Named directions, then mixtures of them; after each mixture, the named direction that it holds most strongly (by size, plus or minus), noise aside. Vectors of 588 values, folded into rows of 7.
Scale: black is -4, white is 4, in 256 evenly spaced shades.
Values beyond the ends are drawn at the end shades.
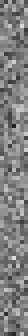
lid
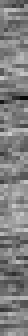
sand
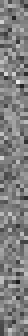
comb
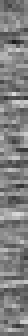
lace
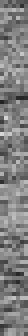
sand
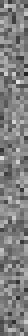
comb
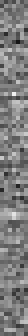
lace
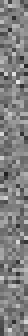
comb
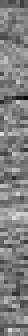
sand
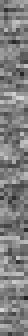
sand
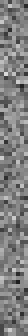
comb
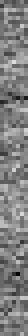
sand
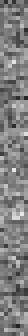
lid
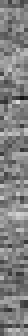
sand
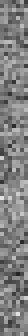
lid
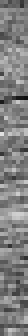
sand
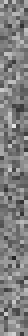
lid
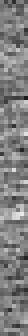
lace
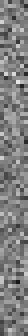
comb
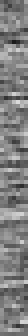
lace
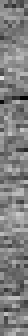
sand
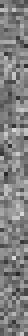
lid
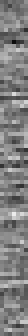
lace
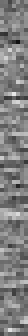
lace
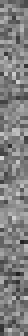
comb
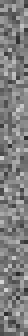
lid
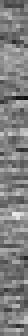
lace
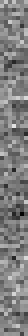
lid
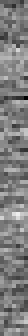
lace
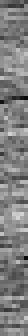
sand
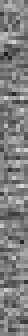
lace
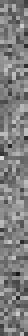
lid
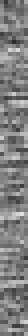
lace
